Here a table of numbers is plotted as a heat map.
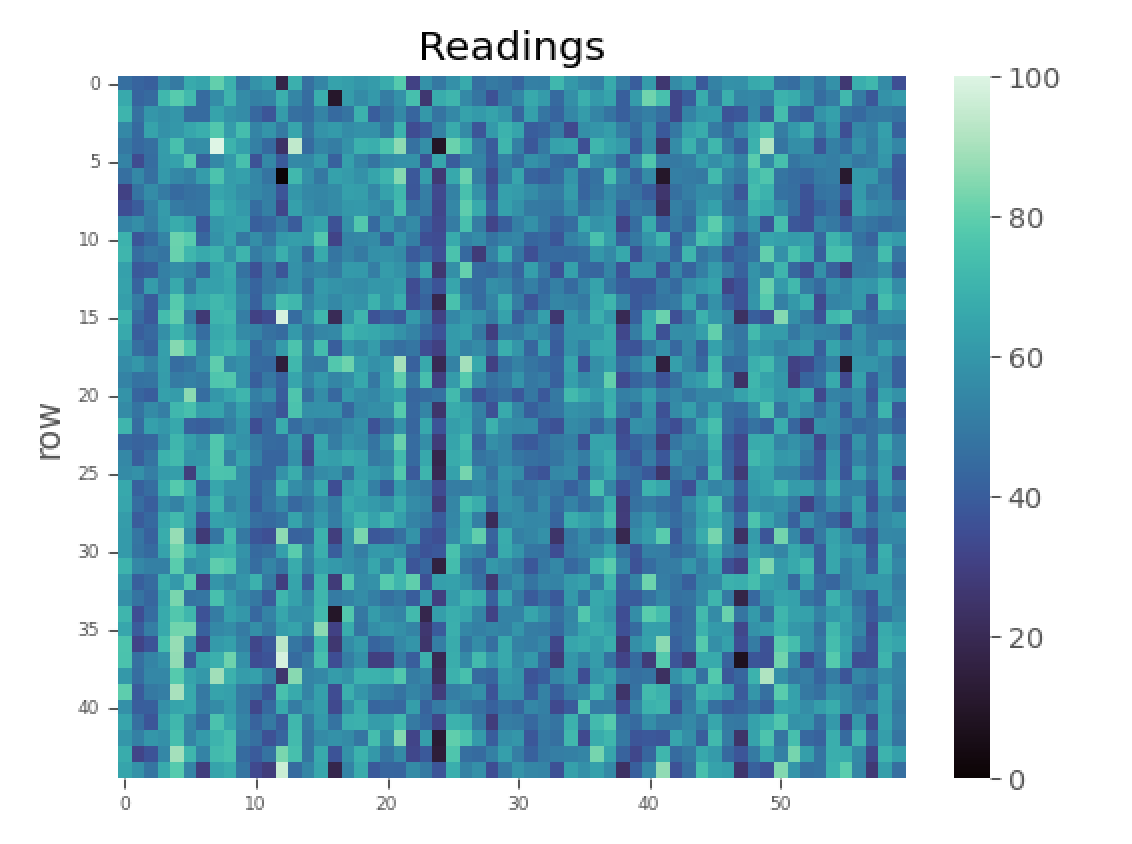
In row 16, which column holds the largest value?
45
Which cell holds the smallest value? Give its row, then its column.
6, 12
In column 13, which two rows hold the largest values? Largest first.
4, 38
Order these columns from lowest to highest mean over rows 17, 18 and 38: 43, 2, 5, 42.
2, 42, 43, 5
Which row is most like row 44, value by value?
15
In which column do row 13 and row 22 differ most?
49
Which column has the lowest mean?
24
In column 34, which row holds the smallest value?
3
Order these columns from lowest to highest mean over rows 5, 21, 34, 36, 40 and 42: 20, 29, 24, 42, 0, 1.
1, 24, 42, 20, 29, 0
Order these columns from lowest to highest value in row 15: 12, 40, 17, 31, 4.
31, 17, 40, 4, 12
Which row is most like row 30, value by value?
17
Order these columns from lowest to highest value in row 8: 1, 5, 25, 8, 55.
55, 1, 5, 25, 8
